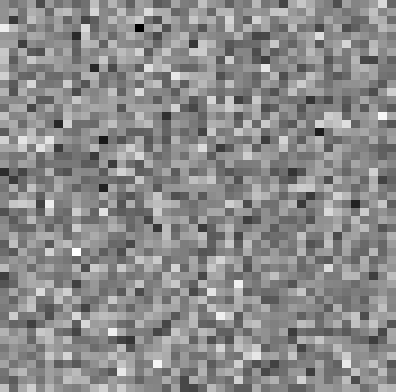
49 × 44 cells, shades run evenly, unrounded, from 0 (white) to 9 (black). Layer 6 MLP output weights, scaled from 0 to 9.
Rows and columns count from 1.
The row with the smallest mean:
2
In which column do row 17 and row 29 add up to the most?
23
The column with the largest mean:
32
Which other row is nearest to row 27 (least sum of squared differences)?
25
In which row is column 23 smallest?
19
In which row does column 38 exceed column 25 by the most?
40
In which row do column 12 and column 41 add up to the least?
27
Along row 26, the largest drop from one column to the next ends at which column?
6
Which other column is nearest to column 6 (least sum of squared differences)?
3
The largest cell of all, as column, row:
16, 4
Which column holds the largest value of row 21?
13
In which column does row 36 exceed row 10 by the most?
1
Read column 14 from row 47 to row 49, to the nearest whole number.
1 4 2
